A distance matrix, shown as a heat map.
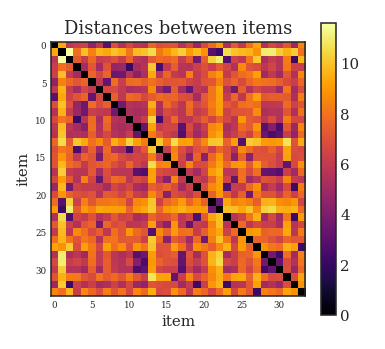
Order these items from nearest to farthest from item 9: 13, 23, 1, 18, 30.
30, 23, 18, 13, 1
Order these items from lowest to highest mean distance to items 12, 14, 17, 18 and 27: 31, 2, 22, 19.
19, 2, 31, 22
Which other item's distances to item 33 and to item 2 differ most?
27
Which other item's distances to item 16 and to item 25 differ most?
13
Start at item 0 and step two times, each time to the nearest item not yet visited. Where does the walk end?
5
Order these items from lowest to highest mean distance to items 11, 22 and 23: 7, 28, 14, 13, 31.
28, 14, 7, 31, 13
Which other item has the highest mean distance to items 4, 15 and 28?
1
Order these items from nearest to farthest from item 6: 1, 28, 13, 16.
28, 16, 13, 1
